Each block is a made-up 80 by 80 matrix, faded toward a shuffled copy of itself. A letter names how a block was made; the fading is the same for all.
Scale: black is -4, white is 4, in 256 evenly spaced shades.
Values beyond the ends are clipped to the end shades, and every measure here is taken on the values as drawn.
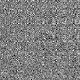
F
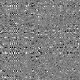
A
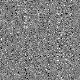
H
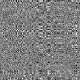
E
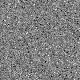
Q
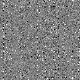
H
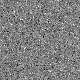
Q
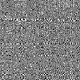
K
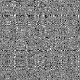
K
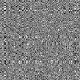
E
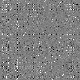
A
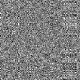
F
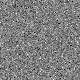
Q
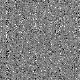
H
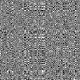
E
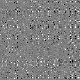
A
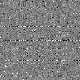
K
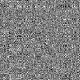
F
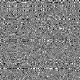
K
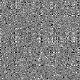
K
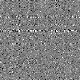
K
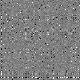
A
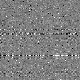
K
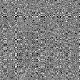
E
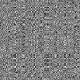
E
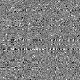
K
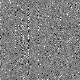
H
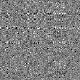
K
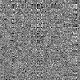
F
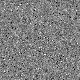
Q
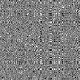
E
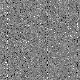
H
